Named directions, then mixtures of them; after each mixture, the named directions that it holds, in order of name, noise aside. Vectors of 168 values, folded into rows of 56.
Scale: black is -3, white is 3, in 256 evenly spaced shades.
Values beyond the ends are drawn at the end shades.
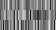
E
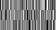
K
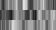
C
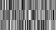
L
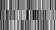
C, E, L.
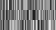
C, E, L.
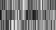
C, E.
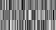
L.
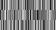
E.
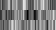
C, E, K.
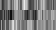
C.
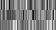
C, K, L.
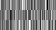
C, K, L.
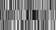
C, E, L.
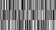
L.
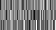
E, K, L.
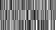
E, K, L.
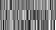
E, K, L.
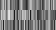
C, E.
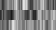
C.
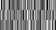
K.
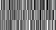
K.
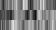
C.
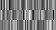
K, L.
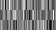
K, L.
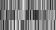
C, E.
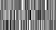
E, K, L.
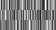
E, K.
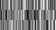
C, E, K.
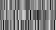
E.
